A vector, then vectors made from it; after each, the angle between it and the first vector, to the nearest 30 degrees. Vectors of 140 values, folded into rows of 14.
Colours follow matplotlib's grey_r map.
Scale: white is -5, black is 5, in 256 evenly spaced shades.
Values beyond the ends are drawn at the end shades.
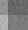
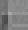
150 degrees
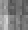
30 degrees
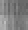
30 degrees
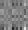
90 degrees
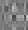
90 degrees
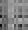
120 degrees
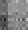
150 degrees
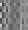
90 degrees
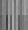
120 degrees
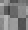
60 degrees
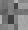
90 degrees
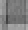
90 degrees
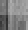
150 degrees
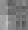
30 degrees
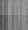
150 degrees
